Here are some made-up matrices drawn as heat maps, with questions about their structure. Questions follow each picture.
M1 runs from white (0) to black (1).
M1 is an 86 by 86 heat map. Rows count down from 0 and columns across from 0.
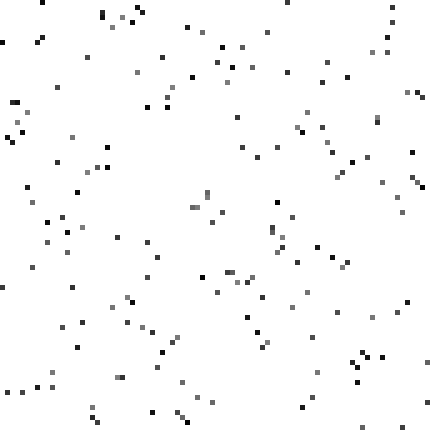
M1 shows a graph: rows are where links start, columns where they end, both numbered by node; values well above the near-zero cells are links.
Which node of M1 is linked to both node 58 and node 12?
node 43
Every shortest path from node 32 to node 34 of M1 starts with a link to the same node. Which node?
node 11
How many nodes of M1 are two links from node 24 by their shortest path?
2
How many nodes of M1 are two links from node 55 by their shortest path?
4
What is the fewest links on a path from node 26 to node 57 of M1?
6
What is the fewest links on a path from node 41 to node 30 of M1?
7
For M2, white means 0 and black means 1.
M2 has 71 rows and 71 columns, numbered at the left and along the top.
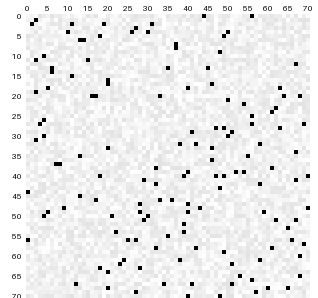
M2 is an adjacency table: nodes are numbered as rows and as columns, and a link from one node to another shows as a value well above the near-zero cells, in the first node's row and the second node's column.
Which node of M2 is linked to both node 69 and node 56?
node 27
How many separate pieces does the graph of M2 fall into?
9
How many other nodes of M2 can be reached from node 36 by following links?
10
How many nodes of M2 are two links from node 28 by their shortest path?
4
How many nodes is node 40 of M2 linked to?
5
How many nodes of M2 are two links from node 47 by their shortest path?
5
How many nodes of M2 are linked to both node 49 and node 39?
1
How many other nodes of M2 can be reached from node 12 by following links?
7
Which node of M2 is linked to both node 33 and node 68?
node 20
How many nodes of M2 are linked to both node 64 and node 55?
0
